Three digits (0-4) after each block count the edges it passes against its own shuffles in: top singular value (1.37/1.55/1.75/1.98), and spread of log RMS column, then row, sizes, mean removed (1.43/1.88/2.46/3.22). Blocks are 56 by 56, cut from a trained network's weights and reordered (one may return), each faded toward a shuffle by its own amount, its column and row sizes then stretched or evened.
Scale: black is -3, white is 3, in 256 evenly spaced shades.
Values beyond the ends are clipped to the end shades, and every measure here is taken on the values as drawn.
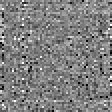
0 2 0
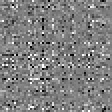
3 3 3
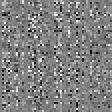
2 4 2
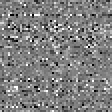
3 1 3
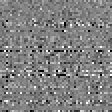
1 1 4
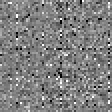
0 3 1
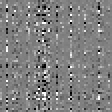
4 4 2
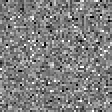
0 0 0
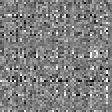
2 2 3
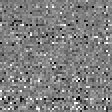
1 1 3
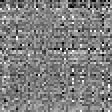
4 2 2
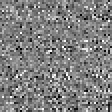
4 2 2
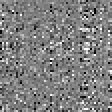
2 3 1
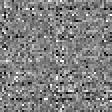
2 2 2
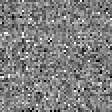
0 1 0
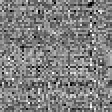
4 1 1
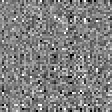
3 2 2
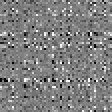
3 3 3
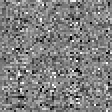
0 2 2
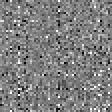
1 2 2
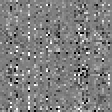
0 4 2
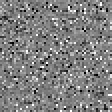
1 0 1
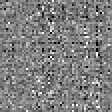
1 3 0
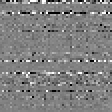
4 0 4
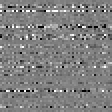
2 0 4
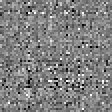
1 2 2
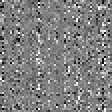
2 4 0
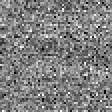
2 1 0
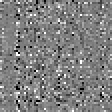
0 3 2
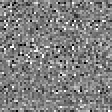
0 0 2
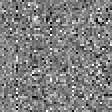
2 2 1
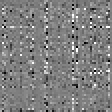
1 4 2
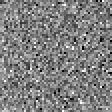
1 0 0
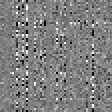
2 4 0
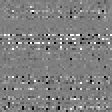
2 1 4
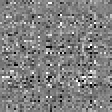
1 3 3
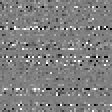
1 0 4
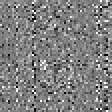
4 3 2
